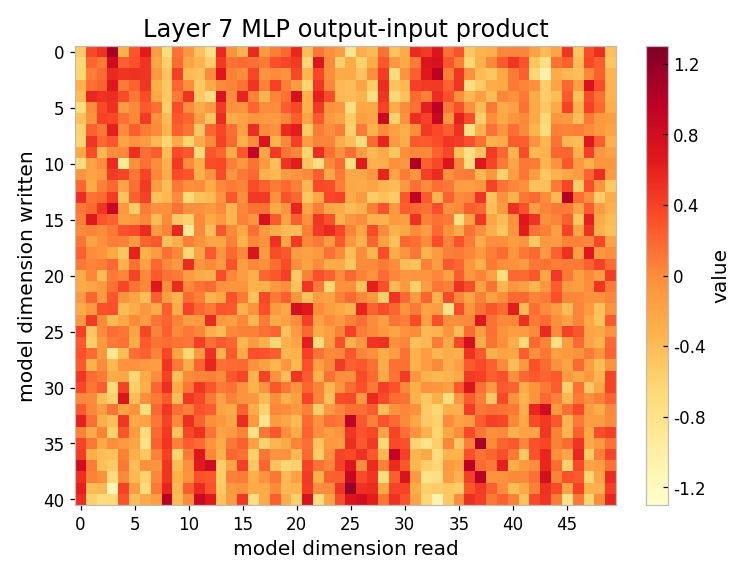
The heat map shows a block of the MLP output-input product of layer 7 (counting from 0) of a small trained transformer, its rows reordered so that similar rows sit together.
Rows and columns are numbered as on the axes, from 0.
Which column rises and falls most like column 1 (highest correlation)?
41
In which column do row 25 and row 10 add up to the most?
31
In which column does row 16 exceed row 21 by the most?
23
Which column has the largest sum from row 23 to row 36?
8
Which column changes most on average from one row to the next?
28
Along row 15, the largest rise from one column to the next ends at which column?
47
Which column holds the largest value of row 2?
33
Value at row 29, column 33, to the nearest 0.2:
-0.4
